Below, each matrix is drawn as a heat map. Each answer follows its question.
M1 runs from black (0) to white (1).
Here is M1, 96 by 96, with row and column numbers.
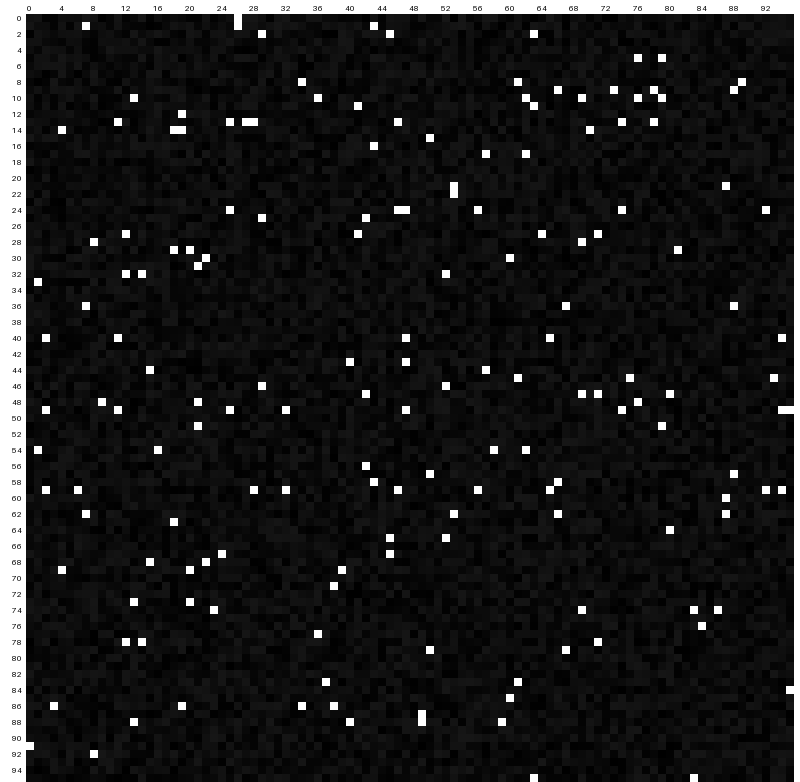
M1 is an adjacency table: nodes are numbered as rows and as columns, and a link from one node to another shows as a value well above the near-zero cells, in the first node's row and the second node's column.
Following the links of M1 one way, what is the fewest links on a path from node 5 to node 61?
4
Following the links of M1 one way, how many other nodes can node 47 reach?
8
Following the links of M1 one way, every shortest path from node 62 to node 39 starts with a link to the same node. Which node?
node 87
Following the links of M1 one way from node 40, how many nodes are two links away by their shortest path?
9
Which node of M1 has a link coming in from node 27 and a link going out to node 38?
node 71
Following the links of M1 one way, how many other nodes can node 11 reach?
3
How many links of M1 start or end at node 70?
1
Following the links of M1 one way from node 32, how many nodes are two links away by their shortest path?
4
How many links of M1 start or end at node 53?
3
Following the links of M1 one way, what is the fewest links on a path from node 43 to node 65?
2
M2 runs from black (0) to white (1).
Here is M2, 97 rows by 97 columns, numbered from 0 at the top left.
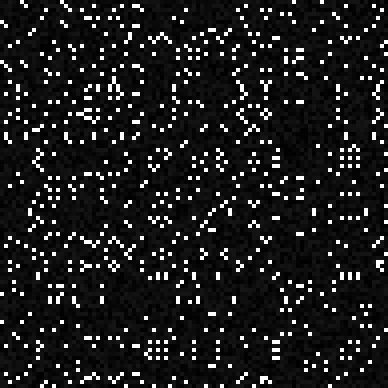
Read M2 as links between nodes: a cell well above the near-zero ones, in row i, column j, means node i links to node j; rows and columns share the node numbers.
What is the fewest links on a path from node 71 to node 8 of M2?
4
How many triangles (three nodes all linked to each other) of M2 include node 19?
6
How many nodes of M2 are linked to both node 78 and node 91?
4
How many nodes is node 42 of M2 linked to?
8
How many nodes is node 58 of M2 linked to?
8
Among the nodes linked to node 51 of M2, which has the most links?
node 10
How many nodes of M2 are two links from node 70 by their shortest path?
4
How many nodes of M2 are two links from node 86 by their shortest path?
10
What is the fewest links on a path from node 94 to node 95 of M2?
2
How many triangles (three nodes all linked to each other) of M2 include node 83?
5
